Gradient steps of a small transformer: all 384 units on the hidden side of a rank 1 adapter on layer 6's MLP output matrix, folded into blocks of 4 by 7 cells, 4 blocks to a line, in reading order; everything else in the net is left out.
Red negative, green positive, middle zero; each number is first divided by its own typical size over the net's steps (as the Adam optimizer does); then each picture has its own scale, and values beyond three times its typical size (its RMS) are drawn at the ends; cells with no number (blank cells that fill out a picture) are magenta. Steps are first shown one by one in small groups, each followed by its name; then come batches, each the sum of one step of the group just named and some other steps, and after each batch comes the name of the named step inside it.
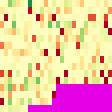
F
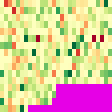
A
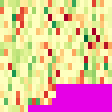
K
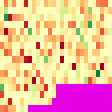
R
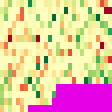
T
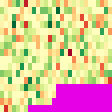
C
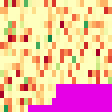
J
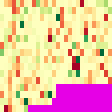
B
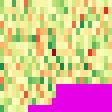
T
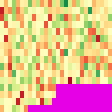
K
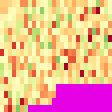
C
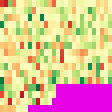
R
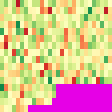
T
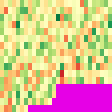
B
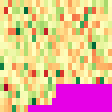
C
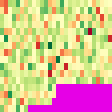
C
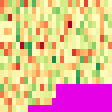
R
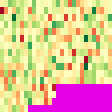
K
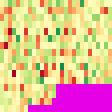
T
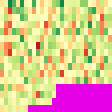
R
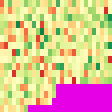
T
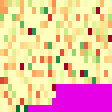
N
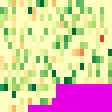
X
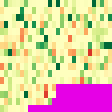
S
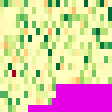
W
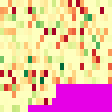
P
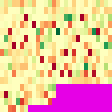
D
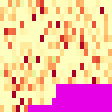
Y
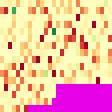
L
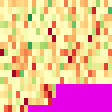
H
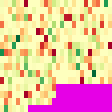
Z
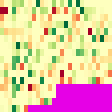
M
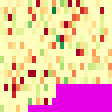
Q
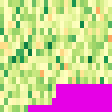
N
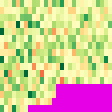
P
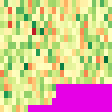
P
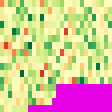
H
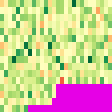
N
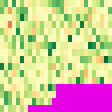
W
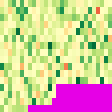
N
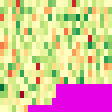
X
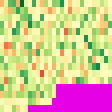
L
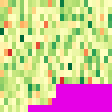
X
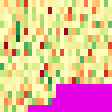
Z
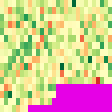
L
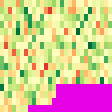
H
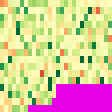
N
